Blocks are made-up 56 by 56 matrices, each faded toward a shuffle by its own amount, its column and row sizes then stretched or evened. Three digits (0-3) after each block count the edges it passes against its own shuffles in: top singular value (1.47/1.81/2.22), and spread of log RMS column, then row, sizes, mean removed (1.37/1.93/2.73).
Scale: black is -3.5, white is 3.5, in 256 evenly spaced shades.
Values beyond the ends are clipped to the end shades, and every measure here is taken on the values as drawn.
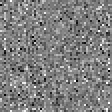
0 2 1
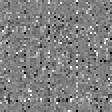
1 2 1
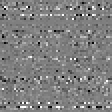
2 1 3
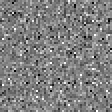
1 1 1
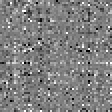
1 2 2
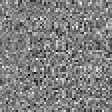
2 2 1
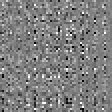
2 3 1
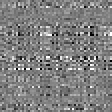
3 1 3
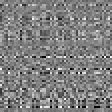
3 1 3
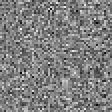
2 1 0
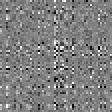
3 3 2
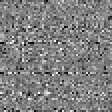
1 0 3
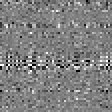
3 1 3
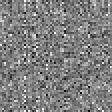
2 2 1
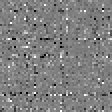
0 2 2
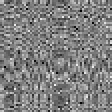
3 0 0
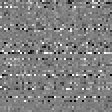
2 0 3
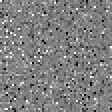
0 1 0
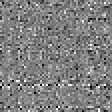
2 2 2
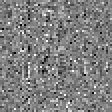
1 1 0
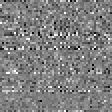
2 0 3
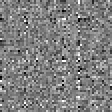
2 2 1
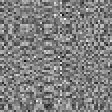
3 1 0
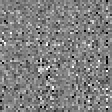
1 2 1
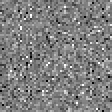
1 1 0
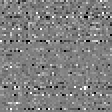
0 0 3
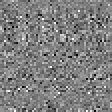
2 0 2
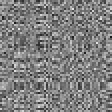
3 2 0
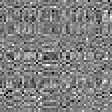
3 0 2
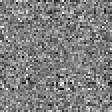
1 0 2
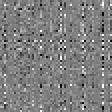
3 3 2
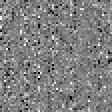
0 2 0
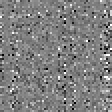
0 3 1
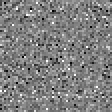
0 0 1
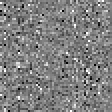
1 2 0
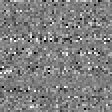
0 0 3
